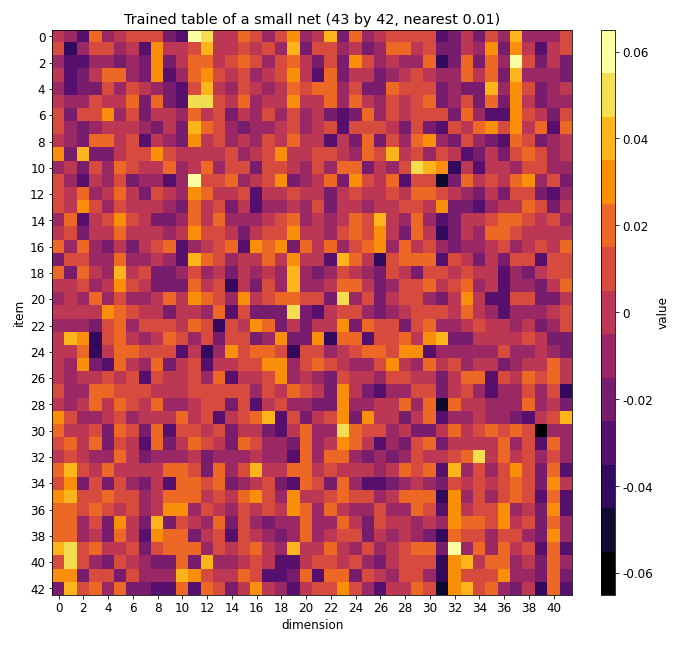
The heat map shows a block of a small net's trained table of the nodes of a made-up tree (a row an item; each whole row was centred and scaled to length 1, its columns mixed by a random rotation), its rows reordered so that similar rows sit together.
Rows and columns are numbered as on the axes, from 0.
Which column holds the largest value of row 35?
1
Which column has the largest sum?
11
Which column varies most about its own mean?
19
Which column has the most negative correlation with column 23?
37
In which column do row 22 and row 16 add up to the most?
16
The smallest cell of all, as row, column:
30, 39
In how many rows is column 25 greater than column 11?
6
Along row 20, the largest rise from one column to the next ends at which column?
23
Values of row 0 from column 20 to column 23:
-0.01 0 0.04 -0.02
